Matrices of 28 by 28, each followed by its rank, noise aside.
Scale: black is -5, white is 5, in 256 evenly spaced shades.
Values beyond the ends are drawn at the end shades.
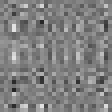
two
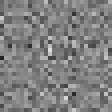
four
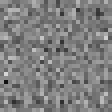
five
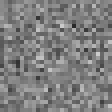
six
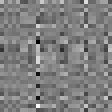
two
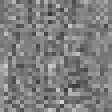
five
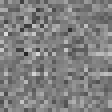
five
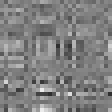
three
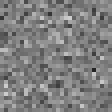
six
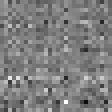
five
